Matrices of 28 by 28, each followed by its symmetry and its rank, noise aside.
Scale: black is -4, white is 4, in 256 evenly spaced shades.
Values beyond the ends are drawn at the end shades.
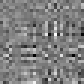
antisymmetric, rank two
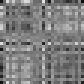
symmetric, rank one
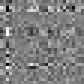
no symmetry, rank two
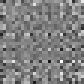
no symmetry, rank three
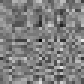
no symmetry, rank three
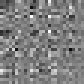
no symmetry, rank three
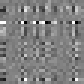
no symmetry, rank one
